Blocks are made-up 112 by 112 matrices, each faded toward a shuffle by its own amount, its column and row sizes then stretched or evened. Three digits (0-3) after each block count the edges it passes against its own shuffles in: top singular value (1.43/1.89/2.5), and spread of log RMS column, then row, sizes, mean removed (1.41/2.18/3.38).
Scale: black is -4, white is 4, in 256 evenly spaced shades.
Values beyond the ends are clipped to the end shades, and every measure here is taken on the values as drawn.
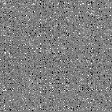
1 2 2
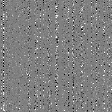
2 3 0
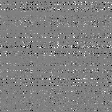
1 2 3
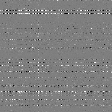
3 1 3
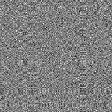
3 1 0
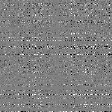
1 2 3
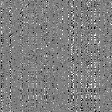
3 3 0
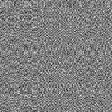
3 0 0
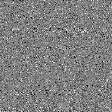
1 1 2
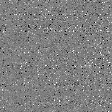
0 1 2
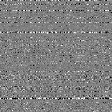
3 0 3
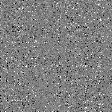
0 2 1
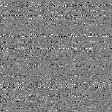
2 1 3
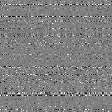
3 0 3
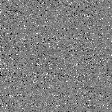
0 1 2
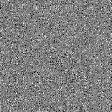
2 1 0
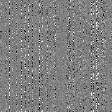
1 3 0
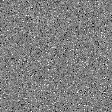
0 1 0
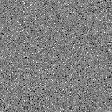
2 0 0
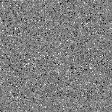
0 1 1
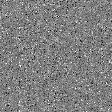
0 1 0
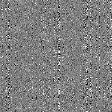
1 3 1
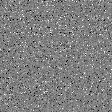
0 0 1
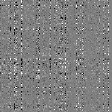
2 3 2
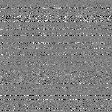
1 1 3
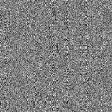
2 2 0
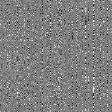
1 3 1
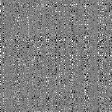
0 3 2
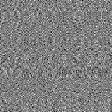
3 0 1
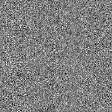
0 2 0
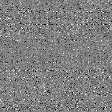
2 0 2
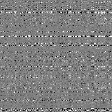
3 1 3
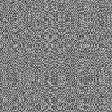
3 0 1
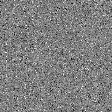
0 1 0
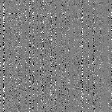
1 3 1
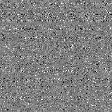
2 0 2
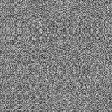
3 1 0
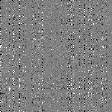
2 3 2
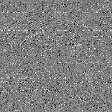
2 0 2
